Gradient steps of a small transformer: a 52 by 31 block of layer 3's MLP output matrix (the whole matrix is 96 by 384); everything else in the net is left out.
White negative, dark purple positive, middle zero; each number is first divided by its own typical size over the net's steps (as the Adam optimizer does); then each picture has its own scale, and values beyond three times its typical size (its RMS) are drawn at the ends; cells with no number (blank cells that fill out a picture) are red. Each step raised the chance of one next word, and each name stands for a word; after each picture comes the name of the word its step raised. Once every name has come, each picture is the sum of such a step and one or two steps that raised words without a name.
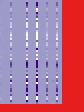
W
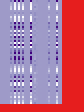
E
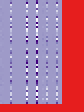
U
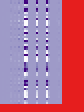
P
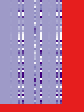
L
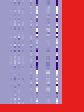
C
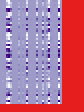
L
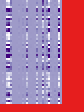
P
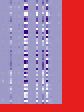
C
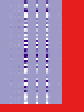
E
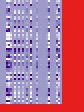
W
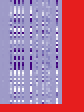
C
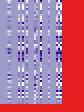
E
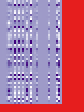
W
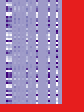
L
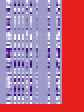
W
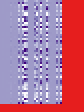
U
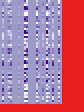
W
